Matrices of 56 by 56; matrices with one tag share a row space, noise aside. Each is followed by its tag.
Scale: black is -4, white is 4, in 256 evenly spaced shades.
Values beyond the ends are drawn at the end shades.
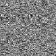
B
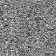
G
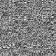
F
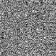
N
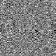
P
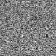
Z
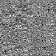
F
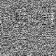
F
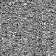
F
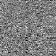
N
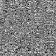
G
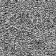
G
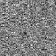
B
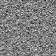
Z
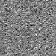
Z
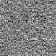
N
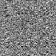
Z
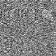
P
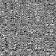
G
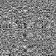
F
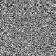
P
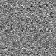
Z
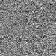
N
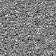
G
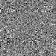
P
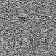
B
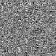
N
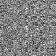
N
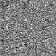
B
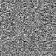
P
